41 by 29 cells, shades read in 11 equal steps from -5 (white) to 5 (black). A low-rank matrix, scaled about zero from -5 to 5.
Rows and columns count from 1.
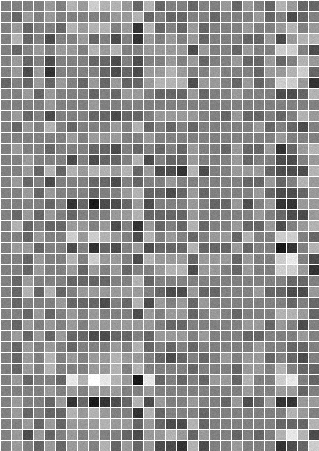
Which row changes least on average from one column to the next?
10
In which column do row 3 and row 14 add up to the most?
13
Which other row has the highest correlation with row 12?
32
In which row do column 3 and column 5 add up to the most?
7
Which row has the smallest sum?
35
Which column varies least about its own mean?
1
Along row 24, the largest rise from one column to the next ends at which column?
28
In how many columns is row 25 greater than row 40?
7
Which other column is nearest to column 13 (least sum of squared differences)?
3
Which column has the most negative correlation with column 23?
22
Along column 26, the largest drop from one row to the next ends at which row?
24
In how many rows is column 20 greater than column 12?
13
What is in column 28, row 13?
0
